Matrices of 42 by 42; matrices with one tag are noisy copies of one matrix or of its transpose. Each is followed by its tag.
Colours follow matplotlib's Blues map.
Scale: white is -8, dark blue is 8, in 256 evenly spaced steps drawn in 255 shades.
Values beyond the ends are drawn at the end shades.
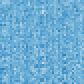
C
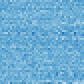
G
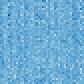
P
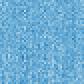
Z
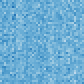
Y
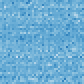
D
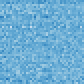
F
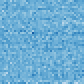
G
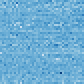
Z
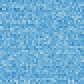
P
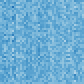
Y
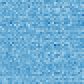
Z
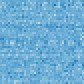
C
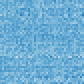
D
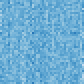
G
